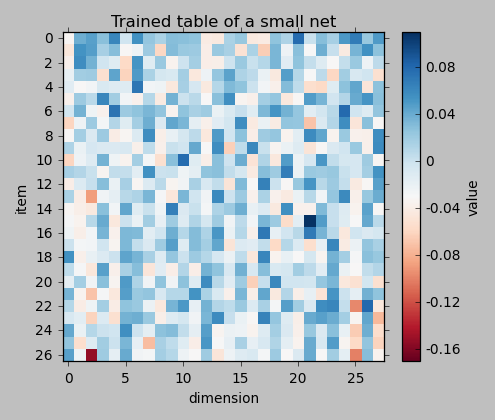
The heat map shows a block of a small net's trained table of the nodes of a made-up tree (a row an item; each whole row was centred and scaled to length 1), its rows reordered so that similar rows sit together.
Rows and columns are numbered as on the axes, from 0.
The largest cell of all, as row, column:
15, 21
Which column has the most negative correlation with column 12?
25
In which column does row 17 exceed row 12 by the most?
9
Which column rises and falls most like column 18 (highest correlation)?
1
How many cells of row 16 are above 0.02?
9
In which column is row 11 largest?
19
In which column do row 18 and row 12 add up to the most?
17
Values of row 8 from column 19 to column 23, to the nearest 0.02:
-0.04 -0.02 0.06 0.04 -0.04
